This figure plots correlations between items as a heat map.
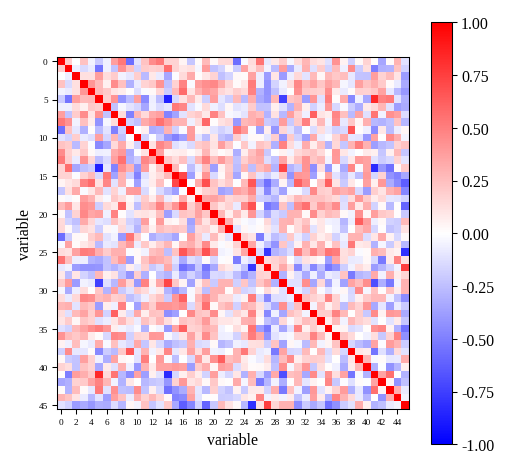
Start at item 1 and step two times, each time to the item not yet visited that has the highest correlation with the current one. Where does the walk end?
29
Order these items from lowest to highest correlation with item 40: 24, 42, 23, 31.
23, 42, 24, 31
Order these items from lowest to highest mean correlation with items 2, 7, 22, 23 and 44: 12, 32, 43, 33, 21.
32, 21, 12, 43, 33
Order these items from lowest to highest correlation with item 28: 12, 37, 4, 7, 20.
4, 20, 12, 7, 37
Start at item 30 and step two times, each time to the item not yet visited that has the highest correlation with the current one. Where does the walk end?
21
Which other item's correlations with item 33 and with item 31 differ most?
15
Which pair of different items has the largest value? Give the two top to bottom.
5, 41
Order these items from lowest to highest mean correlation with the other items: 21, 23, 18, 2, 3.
23, 2, 21, 18, 3
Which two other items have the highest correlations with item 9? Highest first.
38, 23
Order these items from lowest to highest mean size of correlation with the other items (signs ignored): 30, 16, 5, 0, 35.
30, 0, 35, 16, 5
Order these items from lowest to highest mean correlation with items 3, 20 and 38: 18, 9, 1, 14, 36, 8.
14, 1, 9, 8, 36, 18
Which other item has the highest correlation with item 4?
16
